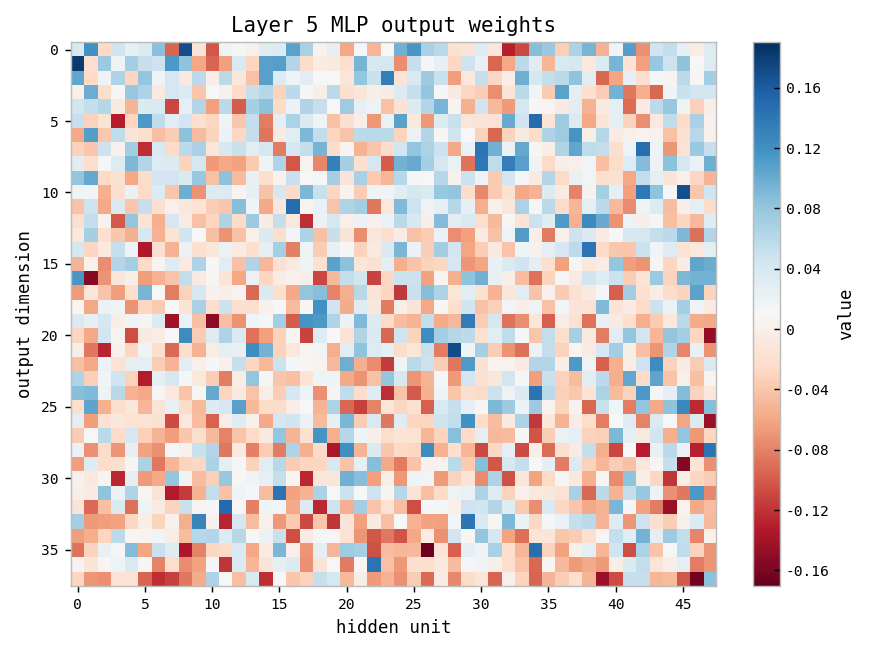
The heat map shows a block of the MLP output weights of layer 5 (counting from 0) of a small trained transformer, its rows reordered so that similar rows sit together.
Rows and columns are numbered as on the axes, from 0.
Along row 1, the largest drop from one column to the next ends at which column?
1
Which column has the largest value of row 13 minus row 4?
41
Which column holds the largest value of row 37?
47
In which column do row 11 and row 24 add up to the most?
16
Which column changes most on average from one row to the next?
11
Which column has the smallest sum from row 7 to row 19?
10
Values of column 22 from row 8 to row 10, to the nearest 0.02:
0.04 -0.04 0.02
